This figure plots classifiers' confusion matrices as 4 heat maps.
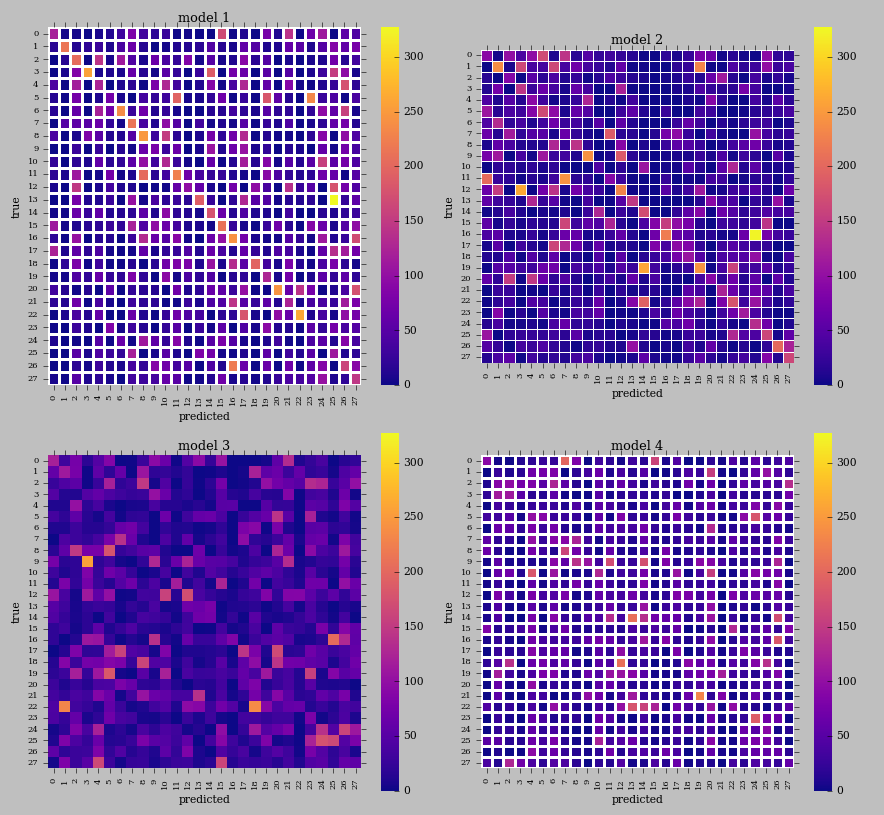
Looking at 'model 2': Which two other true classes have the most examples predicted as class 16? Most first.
15, 7
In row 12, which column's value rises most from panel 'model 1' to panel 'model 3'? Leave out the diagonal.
10
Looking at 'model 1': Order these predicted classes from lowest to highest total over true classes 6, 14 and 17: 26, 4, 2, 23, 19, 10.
23, 19, 10, 2, 4, 26
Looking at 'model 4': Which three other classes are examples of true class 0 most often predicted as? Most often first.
7, 15, 8
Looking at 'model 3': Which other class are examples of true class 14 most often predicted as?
13
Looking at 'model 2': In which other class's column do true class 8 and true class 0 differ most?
5
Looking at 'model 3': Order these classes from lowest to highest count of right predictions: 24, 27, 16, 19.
27, 16, 19, 24
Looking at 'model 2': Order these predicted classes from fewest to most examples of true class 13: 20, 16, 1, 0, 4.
16, 1, 0, 20, 4
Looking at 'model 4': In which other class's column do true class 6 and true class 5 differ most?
24
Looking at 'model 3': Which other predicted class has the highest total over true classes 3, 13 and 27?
4
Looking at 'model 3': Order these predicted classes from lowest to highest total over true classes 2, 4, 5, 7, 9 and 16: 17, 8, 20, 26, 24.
17, 8, 24, 20, 26
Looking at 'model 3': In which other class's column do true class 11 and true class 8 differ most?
5
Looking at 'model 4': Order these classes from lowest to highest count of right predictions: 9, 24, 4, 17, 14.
4, 24, 17, 9, 14
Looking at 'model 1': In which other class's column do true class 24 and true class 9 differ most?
17
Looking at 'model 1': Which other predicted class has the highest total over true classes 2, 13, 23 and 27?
25
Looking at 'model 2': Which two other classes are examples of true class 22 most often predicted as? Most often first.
14, 19
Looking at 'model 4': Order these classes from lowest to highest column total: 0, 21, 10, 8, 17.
21, 0, 8, 17, 10
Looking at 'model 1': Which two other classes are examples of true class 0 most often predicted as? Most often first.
15, 21
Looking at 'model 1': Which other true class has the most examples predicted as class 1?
7
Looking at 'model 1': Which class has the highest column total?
26
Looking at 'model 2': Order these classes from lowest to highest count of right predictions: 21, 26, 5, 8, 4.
4, 21, 8, 5, 26
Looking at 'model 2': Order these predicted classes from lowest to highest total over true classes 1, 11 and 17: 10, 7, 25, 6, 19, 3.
10, 25, 3, 19, 6, 7
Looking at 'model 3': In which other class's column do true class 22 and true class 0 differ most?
18
